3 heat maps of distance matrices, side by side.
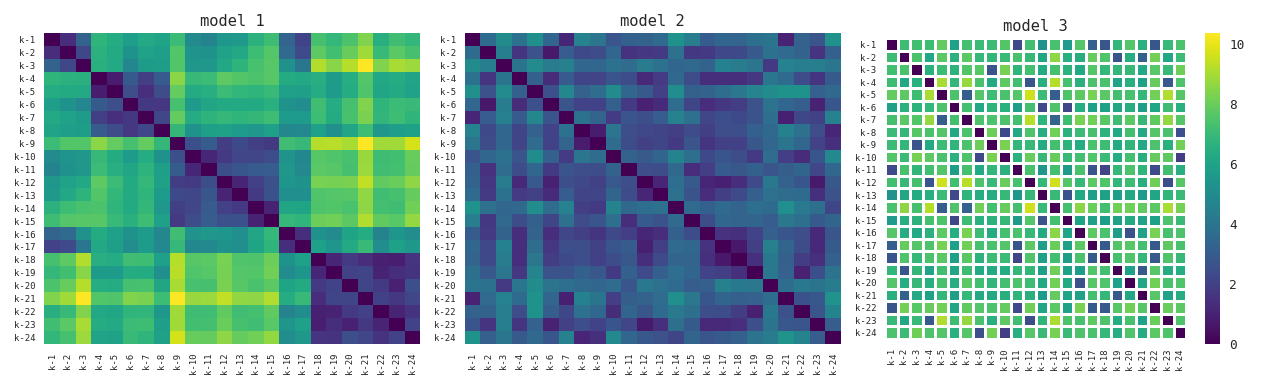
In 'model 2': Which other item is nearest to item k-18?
k-17
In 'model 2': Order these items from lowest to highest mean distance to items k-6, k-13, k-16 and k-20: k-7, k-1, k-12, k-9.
k-12, k-9, k-7, k-1
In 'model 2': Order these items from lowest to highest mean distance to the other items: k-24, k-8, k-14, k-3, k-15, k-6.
k-6, k-8, k-15, k-24, k-14, k-3
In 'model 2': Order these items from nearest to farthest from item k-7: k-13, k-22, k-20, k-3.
k-22, k-13, k-20, k-3
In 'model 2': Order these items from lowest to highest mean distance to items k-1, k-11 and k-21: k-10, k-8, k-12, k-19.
k-10, k-12, k-19, k-8
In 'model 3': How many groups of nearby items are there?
8
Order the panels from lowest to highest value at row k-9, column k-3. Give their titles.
model 3, model 2, model 1
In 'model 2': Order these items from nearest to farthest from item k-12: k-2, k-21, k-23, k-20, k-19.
k-23, k-2, k-19, k-21, k-20
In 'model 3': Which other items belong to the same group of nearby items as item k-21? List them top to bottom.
k-2, k-19
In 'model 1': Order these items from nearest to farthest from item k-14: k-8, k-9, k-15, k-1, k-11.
k-15, k-9, k-11, k-8, k-1
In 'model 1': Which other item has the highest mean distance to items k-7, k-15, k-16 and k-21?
k-3
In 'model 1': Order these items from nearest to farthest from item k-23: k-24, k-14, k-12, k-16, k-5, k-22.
k-22, k-24, k-16, k-5, k-14, k-12
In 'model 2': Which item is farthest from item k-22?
k-5
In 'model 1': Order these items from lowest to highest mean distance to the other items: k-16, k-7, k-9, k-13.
k-16, k-13, k-7, k-9
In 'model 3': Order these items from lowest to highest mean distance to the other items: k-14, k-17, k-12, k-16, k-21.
k-21, k-17, k-16, k-12, k-14
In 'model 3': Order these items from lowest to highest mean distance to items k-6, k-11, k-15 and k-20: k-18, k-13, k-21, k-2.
k-13, k-18, k-21, k-2
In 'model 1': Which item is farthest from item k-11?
k-21
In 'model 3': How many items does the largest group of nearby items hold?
5
